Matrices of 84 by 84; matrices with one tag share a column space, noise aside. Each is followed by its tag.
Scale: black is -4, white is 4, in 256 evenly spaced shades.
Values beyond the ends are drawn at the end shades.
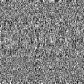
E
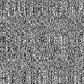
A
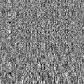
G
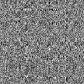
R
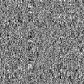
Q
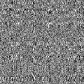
R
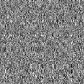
Q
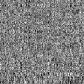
G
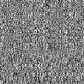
G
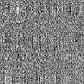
A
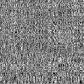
G
